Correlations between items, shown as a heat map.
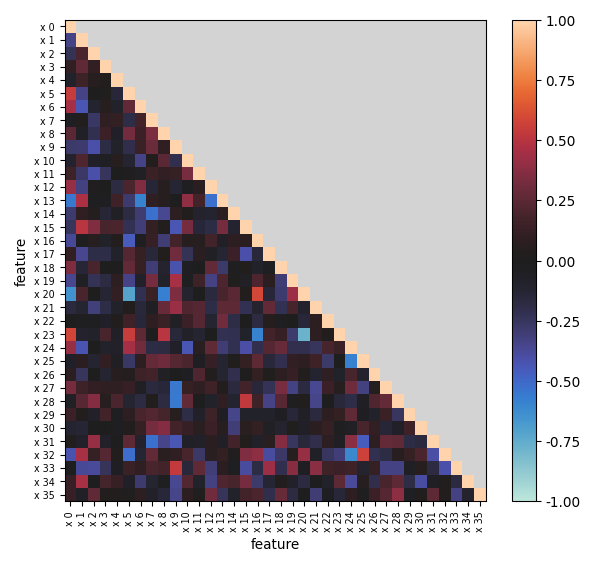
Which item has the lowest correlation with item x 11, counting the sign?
x 2
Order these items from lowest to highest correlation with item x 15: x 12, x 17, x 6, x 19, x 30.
x 17, x 6, x 12, x 19, x 30
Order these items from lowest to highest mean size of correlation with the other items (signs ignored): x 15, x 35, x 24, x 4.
x 4, x 35, x 15, x 24
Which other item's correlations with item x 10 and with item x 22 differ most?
x 24
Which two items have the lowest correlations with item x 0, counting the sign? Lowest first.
x 20, x 13
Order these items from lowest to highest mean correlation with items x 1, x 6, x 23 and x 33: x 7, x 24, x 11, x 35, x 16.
x 16, x 35, x 11, x 24, x 7
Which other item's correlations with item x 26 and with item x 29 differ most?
x 28
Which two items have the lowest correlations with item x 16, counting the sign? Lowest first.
x 23, x 5
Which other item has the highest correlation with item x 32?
x 25
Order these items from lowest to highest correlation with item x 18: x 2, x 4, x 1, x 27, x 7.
x 7, x 1, x 4, x 2, x 27
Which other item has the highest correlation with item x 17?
x 33
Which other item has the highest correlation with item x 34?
x 1
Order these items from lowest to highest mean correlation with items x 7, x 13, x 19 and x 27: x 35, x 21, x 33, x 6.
x 6, x 35, x 21, x 33
